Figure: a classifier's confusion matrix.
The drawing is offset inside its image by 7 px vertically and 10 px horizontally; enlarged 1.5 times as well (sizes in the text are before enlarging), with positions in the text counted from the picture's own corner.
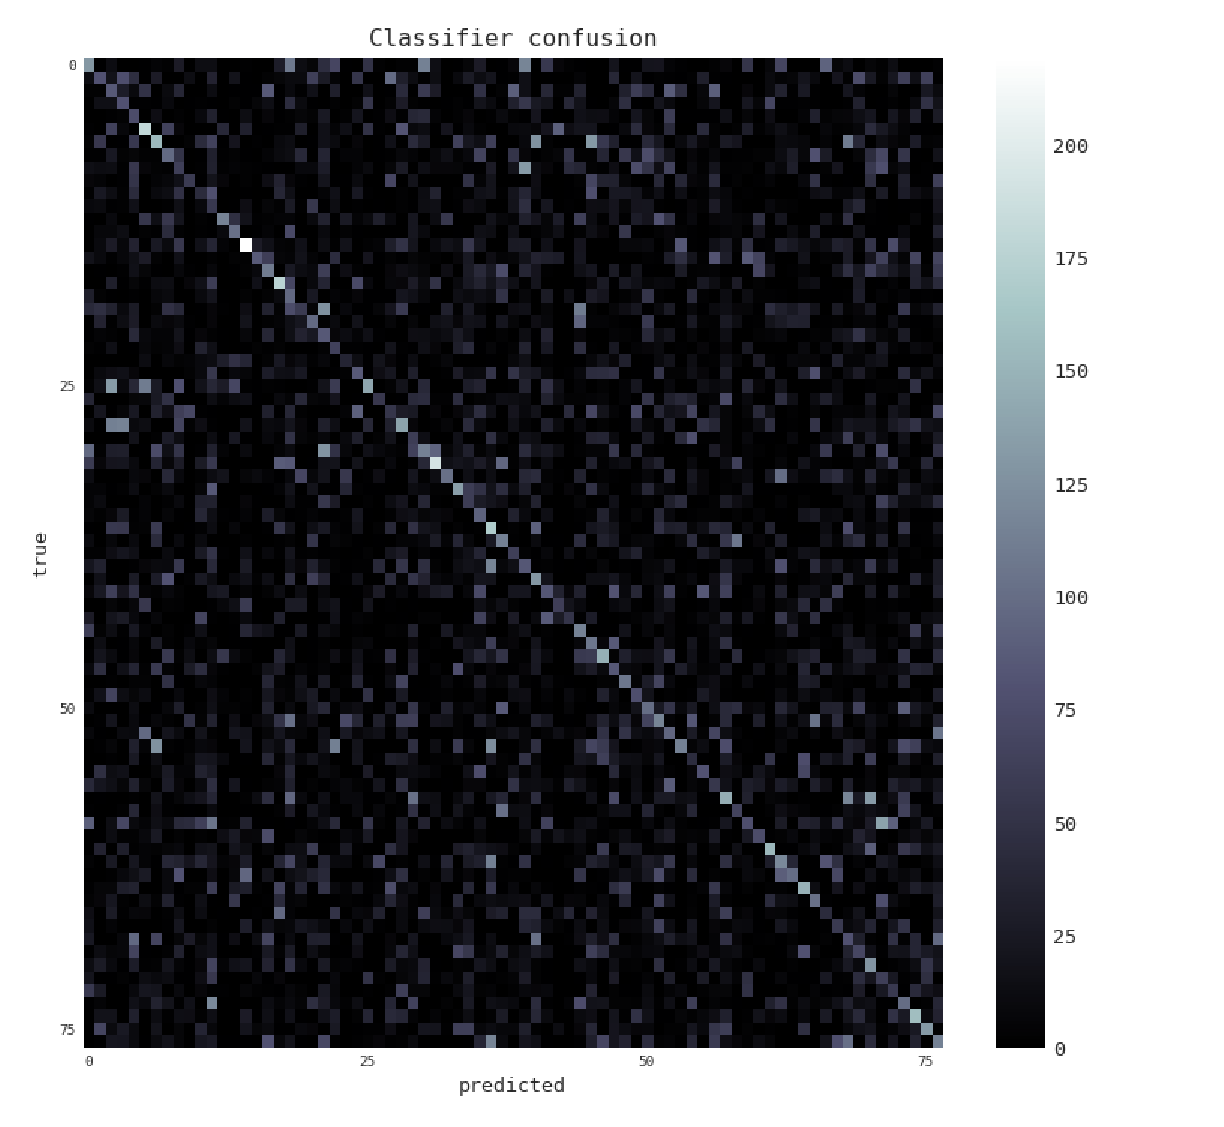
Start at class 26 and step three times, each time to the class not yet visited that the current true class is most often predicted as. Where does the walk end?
11
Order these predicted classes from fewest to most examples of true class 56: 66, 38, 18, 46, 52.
46, 66, 18, 38, 52
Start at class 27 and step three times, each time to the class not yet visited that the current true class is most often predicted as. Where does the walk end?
71
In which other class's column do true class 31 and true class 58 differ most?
17
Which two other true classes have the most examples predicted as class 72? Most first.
59, 14
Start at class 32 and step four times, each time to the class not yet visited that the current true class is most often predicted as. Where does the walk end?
7
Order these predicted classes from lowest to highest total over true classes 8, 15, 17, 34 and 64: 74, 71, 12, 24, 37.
12, 37, 24, 74, 71
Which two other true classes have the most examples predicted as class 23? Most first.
51, 32
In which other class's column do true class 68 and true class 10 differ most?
40
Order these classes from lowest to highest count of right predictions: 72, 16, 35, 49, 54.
54, 72, 49, 35, 16
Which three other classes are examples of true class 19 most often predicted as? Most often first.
21, 44, 18
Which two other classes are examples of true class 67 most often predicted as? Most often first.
51, 73
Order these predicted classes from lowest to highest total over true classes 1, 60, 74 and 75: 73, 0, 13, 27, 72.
0, 13, 72, 73, 27
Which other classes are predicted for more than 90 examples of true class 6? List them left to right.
40, 45, 68
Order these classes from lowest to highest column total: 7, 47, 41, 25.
25, 41, 7, 47
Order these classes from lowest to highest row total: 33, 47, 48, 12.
48, 33, 47, 12
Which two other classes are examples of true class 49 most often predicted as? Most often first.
2, 25
